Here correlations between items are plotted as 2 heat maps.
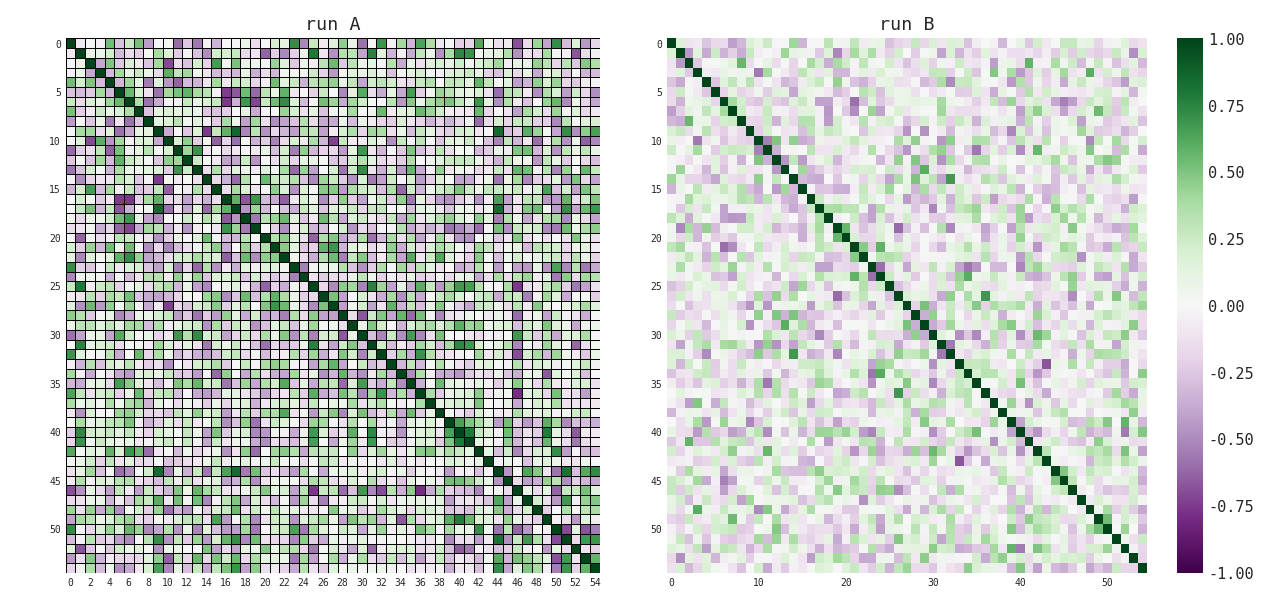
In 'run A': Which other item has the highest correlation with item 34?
28
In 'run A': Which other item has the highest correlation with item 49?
40
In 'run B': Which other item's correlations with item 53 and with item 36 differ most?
26
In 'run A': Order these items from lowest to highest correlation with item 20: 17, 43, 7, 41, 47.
41, 17, 47, 7, 43
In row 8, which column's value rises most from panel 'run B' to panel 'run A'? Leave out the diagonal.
47
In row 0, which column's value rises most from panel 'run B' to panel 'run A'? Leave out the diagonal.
7
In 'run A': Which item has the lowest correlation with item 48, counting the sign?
10
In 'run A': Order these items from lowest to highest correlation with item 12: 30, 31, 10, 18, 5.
31, 18, 30, 10, 5
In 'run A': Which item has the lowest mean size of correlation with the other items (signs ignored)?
43
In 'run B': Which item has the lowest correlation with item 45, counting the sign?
6
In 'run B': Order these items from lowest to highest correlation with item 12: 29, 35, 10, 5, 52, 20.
29, 20, 52, 5, 35, 10
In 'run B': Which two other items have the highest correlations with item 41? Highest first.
2, 49
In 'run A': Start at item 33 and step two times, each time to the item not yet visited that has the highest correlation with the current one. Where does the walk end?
21
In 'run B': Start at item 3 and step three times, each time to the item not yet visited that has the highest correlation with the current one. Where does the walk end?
42
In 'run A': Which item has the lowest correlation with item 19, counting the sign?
6
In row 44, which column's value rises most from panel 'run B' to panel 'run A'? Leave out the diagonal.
54
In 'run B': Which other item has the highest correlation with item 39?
52
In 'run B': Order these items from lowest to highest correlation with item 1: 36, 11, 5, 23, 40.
40, 11, 36, 5, 23
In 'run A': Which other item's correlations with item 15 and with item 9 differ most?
26
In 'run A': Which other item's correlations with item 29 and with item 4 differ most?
11
